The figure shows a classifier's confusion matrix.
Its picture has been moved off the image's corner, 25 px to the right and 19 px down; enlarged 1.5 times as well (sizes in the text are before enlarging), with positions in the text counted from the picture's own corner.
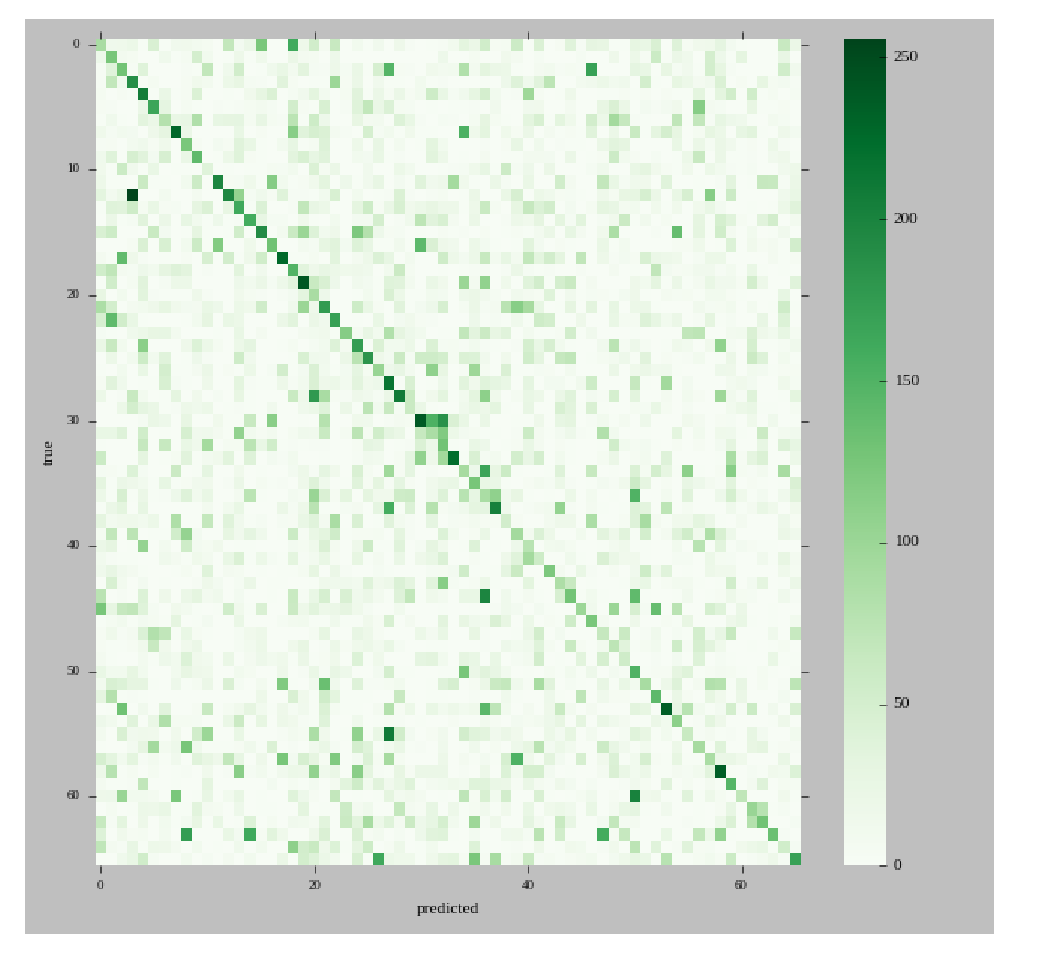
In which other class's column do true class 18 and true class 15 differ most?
54
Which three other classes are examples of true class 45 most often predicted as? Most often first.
52, 0, 48
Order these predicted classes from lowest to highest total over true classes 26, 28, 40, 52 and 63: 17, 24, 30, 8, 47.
30, 17, 24, 47, 8
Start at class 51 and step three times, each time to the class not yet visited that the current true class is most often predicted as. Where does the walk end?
8
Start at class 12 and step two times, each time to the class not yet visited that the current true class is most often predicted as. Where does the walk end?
22
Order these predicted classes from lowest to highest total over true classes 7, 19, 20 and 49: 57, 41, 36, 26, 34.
26, 57, 41, 36, 34
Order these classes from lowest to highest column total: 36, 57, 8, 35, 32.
57, 8, 35, 32, 36
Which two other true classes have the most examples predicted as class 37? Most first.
36, 65
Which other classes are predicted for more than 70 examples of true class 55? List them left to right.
10, 20, 24, 27
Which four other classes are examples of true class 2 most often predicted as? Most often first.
46, 27, 34, 10
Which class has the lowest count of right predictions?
10
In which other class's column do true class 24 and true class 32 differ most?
58
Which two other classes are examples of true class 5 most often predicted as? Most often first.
56, 25
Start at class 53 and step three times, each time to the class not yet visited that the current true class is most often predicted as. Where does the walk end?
34
